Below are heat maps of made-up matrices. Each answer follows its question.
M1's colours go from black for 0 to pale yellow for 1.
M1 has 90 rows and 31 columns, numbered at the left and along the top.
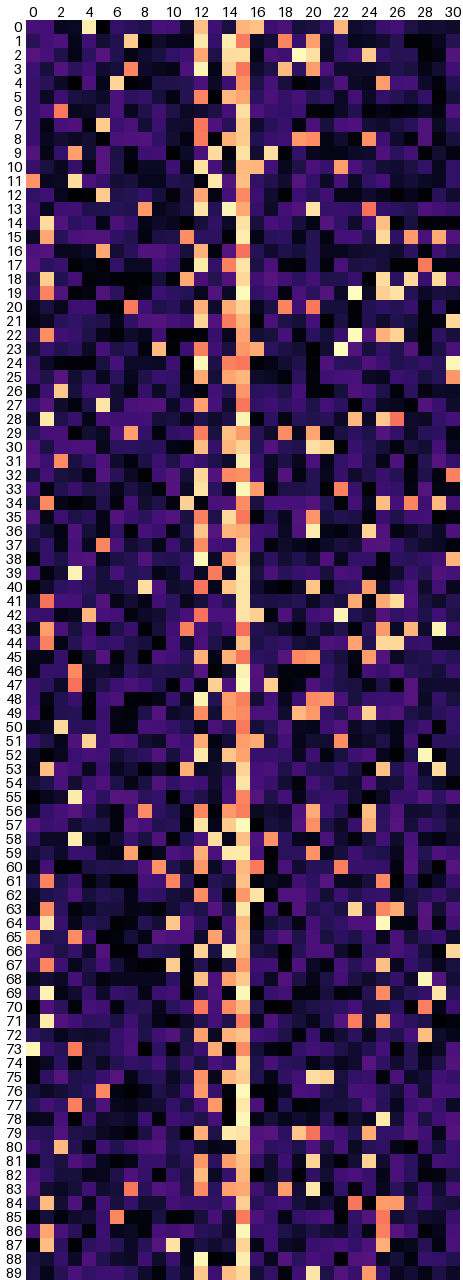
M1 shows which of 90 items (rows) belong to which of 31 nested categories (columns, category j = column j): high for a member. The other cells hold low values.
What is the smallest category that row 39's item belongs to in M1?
13
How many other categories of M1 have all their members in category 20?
6
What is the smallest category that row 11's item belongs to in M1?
0
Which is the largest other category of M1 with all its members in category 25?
1
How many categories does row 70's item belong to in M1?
4
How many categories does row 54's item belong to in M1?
1
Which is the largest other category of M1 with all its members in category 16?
22
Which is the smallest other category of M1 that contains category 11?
29
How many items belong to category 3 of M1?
10
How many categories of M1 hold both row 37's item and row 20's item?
2
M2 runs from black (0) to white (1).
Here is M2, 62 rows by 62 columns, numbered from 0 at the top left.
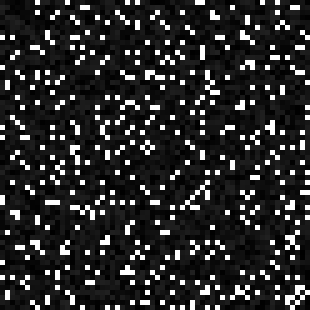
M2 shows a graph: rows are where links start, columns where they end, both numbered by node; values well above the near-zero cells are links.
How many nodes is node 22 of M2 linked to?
2
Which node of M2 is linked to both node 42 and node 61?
node 16
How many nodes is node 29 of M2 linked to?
12
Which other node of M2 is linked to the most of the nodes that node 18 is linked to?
node 3
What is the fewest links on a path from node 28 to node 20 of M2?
2
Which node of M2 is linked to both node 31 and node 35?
node 10
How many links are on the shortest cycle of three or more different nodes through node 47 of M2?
4
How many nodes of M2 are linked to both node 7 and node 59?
4
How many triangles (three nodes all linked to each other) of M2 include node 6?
3
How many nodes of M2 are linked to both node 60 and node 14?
4
